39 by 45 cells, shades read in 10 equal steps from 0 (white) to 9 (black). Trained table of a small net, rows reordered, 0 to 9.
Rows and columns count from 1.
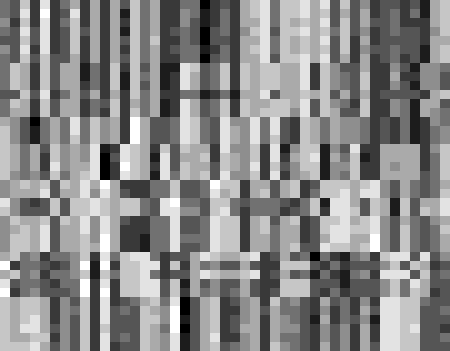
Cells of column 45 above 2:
24
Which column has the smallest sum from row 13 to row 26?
23
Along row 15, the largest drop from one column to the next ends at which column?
14
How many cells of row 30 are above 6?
11
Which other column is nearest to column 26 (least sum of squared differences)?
8
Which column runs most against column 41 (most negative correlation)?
31
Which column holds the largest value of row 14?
4
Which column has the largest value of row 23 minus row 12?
33
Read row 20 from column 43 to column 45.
6 5 2
